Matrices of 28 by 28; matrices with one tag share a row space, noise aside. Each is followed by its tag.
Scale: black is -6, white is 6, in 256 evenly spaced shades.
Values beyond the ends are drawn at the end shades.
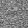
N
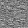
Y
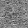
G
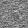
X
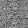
G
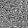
N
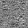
X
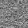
N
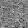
X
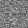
G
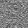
N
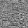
X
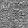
X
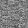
X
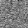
G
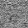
G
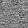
X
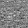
Y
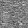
X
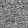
N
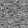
Y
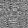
G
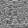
G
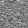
Y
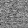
G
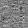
X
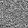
N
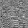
X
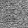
N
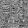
X
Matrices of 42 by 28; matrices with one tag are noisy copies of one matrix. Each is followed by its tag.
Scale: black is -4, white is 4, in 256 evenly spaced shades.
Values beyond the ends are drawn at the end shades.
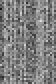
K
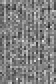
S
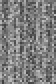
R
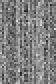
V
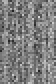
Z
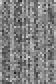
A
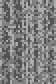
A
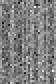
A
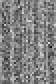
A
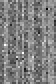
Z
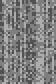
K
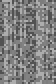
K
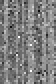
Z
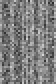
A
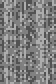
K
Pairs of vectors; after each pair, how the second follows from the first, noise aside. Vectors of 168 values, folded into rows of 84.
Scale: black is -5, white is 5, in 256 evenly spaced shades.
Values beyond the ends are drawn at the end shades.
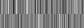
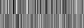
copied.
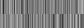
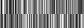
negated, scaled up.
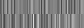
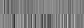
wrapped around, negated, partly zeroed.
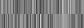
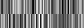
negated, scaled up.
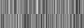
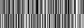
negated, scaled up.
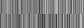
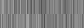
reversed, shrunk.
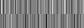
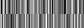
negated, scaled up.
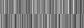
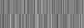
reversed, shrunk.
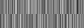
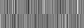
negated, partly zeroed.
